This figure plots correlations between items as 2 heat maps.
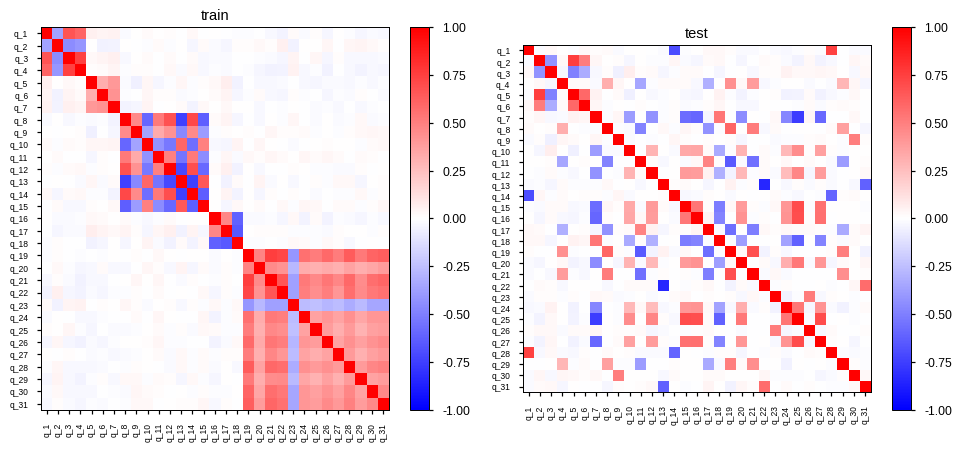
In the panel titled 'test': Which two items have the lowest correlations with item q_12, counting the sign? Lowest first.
q_7, q_18
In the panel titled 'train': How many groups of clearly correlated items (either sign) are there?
5
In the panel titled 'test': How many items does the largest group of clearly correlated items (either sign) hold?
10
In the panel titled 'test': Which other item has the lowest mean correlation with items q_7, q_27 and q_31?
q_13
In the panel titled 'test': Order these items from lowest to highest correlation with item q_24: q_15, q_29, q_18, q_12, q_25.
q_18, q_29, q_12, q_15, q_25
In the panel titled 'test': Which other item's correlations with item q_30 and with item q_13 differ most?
q_22
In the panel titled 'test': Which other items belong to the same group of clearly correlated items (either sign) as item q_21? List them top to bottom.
q_4, q_8, q_11, q_17, q_19, q_29
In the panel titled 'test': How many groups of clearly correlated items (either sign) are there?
7
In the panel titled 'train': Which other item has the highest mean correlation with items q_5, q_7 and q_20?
q_6
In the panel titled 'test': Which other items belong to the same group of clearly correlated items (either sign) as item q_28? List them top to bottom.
q_1, q_14
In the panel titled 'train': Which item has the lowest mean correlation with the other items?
q_23
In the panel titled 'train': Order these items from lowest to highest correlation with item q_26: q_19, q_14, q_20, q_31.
q_14, q_20, q_31, q_19
